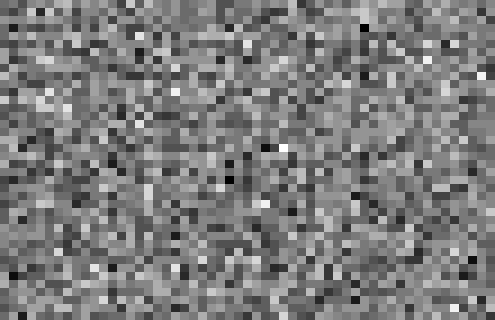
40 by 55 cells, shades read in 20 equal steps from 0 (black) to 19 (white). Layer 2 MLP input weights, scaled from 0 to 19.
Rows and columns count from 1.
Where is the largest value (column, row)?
32, 19
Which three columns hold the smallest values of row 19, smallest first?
30, 3, 15
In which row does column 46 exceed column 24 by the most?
29
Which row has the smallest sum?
25
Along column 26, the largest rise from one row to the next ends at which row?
5
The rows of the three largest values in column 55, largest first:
27, 39, 12
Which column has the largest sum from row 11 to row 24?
50
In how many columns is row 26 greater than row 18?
25
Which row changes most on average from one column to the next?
34
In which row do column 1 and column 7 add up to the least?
24
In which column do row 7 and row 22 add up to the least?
16
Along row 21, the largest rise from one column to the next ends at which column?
48
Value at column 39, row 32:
4
